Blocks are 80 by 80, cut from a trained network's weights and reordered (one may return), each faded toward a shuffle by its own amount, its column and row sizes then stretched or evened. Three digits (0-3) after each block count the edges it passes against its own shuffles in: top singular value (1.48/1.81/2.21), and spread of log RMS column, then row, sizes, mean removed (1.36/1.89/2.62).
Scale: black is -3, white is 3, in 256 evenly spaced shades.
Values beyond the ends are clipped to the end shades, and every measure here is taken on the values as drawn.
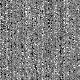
1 2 0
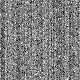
2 0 0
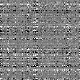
3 3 3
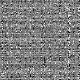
2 3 0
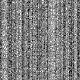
3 2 1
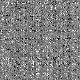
1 1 2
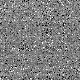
0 1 1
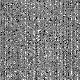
2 2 1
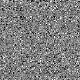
1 2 3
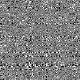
2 2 3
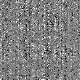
1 2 1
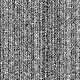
3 1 0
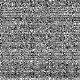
2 2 0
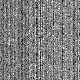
3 3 0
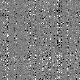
0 3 1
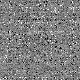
0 1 1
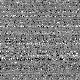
1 0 3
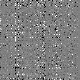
0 3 2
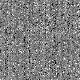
0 1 1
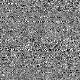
0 0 3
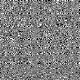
1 2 3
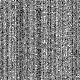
3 2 0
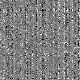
2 3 2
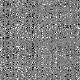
1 3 3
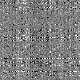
2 1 3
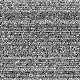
3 0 0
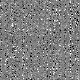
0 3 0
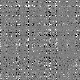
1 3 3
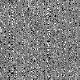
0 3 1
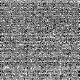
2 2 1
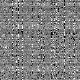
2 3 0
